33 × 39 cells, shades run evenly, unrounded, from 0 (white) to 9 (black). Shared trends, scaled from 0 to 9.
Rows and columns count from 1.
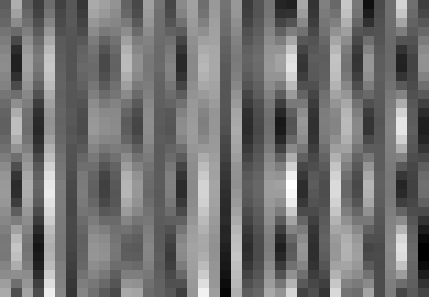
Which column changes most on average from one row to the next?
37
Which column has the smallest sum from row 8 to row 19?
5
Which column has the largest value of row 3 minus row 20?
27
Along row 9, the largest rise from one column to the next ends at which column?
28
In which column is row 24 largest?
21
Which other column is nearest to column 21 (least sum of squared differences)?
7
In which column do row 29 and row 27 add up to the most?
39
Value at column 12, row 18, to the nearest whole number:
4
